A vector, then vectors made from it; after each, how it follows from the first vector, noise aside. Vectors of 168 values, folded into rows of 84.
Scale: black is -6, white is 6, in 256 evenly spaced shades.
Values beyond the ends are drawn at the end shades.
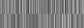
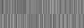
wrapped around, shrunk.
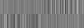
partly zeroed.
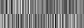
reversed, scaled up.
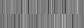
partly zeroed.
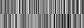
negated, scaled up.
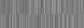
wrapped around, shrunk.
